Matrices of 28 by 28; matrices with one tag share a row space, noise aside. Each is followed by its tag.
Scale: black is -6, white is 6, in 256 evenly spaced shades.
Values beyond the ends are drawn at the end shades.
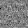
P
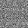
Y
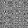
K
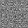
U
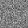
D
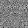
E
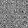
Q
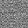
U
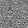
K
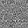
U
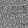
Q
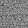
U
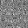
D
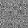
D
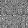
Y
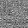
K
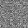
D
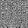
U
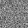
K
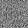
Q
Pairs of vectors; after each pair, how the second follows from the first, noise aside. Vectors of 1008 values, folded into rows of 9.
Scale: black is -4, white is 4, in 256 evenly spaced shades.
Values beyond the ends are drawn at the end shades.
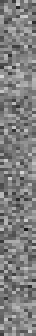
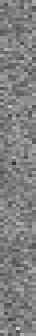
reversed, negated, shrunk.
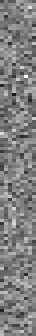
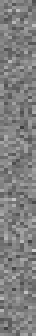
reversed, negated, shrunk.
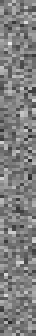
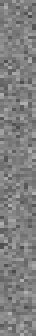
reversed, shrunk.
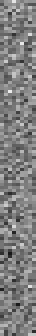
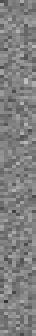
reversed, negated, shrunk.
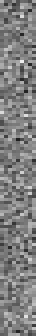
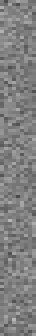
reversed, shrunk.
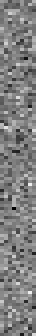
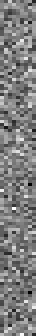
negated.
